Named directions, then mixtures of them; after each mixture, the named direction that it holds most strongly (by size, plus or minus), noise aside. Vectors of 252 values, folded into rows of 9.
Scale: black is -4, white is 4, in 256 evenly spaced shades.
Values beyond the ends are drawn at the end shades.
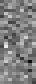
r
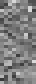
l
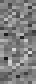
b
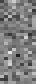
l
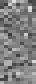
l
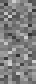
l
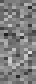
b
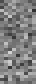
l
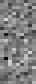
b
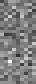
b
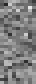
l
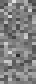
l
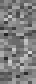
b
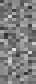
b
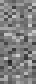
b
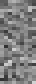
l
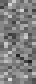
r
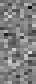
b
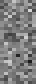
r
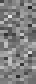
b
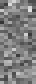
l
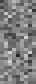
r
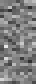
r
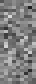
r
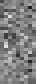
r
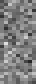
r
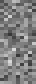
b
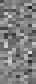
r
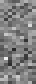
b
